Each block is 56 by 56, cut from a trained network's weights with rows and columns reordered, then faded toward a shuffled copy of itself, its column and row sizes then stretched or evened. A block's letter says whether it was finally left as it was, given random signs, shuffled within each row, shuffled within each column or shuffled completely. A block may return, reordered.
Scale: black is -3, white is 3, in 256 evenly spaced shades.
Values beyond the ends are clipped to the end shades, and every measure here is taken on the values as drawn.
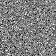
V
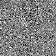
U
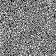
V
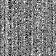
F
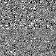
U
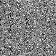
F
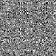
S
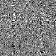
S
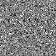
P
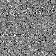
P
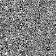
F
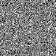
U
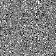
F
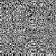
S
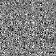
S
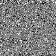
P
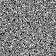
V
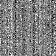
F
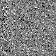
F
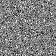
V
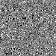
P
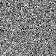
P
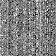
S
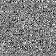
P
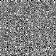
U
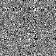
U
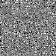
U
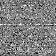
P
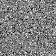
P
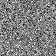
V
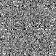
P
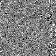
F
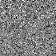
P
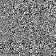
U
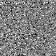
P
